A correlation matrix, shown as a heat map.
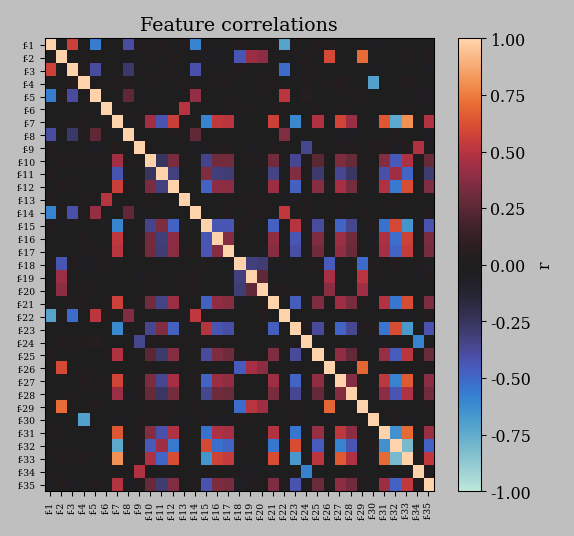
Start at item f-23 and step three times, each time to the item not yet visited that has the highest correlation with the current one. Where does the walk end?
f-11
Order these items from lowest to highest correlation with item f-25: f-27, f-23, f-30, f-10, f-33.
f-23, f-30, f-10, f-27, f-33
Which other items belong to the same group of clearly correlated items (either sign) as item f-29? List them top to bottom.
f-2, f-18, f-19, f-20, f-26
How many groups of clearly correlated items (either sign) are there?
6
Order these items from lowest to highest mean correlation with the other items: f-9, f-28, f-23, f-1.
f-23, f-1, f-9, f-28
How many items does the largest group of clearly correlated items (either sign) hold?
16
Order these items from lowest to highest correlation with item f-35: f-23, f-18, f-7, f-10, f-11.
f-23, f-11, f-18, f-10, f-7
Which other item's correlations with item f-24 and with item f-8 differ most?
f-34
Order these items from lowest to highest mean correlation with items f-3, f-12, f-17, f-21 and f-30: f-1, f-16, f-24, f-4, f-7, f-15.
f-15, f-4, f-24, f-1, f-16, f-7
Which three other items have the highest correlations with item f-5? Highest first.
f-22, f-14, f-8
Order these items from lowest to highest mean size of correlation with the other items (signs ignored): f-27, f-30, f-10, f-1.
f-30, f-1, f-10, f-27
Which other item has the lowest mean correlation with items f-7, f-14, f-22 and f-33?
f-32
